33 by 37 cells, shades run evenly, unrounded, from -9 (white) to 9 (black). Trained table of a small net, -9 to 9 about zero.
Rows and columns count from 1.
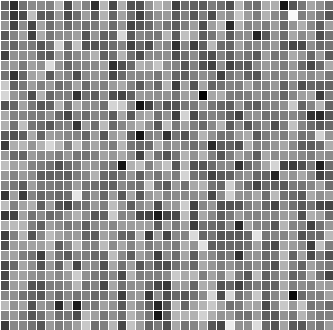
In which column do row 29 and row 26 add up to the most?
27
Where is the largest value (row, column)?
10, 23
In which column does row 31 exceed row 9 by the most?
9
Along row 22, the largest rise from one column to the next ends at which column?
22
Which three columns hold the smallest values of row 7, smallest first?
6, 18, 16
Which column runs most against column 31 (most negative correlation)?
32
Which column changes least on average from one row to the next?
30
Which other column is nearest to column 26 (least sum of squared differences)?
15
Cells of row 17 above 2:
10
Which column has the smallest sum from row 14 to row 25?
21
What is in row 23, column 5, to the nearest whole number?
2
